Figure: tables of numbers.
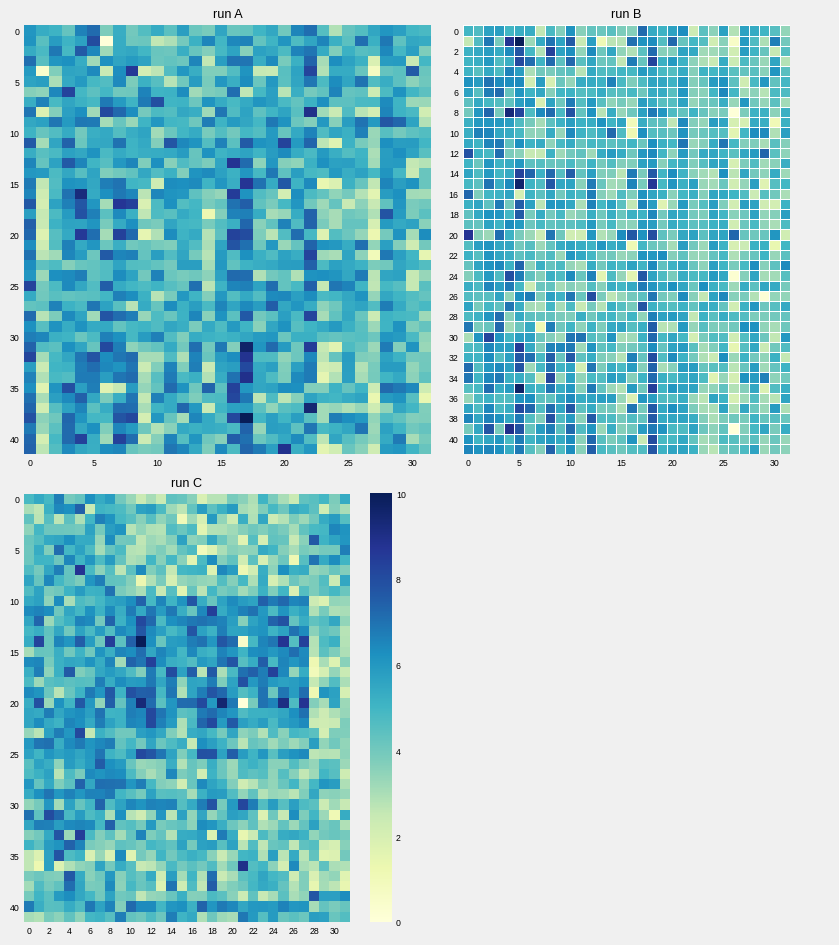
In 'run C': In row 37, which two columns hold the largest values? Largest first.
4, 18
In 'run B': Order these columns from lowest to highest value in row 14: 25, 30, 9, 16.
9, 30, 25, 16
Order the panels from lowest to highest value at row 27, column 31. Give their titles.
run C, run A, run B
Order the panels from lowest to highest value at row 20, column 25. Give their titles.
run A, run B, run C
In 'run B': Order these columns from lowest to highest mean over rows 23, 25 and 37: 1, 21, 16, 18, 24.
24, 1, 21, 16, 18
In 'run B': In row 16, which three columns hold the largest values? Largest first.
0, 12, 17
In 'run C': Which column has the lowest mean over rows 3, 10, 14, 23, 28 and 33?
21
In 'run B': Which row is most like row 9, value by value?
21
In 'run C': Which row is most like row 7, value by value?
33
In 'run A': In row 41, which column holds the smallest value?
23
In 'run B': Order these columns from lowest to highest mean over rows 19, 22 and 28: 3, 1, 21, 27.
27, 1, 21, 3
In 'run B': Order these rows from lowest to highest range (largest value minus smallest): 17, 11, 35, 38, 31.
11, 38, 17, 31, 35
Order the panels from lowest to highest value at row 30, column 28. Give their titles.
run C, run B, run A
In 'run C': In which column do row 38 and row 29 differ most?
28
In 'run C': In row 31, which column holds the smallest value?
30
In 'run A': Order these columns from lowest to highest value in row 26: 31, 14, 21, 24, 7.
14, 31, 24, 21, 7
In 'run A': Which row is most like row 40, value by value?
17
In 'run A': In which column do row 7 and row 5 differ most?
10
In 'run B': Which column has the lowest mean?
26
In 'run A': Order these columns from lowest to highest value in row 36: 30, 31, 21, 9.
31, 9, 21, 30
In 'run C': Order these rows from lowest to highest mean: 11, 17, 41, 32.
41, 32, 17, 11
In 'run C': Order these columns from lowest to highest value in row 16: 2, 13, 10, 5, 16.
2, 16, 5, 13, 10
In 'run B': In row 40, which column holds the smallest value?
17
